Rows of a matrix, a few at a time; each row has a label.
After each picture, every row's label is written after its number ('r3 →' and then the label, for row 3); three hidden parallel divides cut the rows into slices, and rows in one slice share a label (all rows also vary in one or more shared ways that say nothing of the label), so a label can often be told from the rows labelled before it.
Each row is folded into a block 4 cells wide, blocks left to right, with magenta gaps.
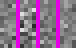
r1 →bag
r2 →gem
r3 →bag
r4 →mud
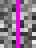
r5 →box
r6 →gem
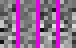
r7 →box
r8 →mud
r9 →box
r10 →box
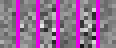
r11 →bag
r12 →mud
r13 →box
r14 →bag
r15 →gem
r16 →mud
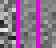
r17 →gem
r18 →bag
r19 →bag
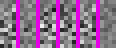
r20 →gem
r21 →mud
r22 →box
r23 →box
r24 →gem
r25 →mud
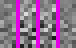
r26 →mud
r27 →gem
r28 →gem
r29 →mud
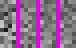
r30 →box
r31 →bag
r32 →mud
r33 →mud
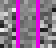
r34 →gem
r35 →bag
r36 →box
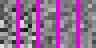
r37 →box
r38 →box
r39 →bag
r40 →mud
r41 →mud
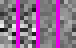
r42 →box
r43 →box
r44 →mud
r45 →bag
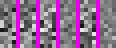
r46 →box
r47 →box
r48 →gem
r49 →mud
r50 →gem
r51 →mud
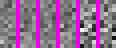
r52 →bag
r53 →mud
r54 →bag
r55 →mud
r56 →gem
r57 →gem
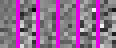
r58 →mud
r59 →box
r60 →bag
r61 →mud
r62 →gem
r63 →box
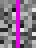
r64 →box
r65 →gem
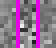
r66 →bag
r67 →box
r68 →mud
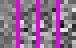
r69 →bag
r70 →box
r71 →box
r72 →gem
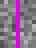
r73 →bag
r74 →mud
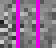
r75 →gem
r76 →bag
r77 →bag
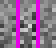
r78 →bag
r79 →gem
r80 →bag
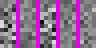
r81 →box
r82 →bag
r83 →gem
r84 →mud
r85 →bag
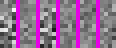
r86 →gem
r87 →mud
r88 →gem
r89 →bag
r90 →mud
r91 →bag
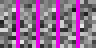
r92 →gem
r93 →gem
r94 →gem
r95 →box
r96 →box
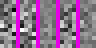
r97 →box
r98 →gem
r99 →bag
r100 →box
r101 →mud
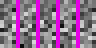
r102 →box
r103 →gem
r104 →box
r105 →gem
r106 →box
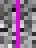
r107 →box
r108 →box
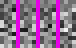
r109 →box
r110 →box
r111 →box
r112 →gem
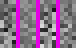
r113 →box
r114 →mud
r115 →box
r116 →bag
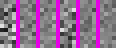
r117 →box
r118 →mud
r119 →mud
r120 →gem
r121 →mud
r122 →bag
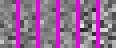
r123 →bag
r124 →bag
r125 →mud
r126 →mud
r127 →box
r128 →gem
